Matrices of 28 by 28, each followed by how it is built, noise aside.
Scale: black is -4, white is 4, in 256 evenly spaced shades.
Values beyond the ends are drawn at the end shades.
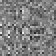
low rank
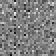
uneven columns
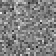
noise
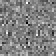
low rank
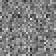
low rank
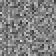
repeating rows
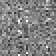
uneven columns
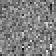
uneven columns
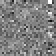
low rank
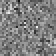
block diagonal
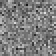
noise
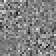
block diagonal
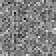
repeating rows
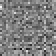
low rank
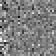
uneven columns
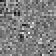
block diagonal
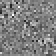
block diagonal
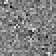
block diagonal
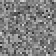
noise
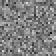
noise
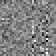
uneven columns
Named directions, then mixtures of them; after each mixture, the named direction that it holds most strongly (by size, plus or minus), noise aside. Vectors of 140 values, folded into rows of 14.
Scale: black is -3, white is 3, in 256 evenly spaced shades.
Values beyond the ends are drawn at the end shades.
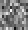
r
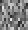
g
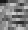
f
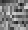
f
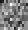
g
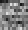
f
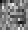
g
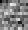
f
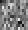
g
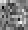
f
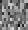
g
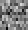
r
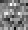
r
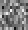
r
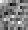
f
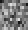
g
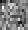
g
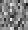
g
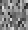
g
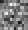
r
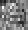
f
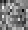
r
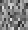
g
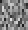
g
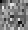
g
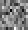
r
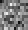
r
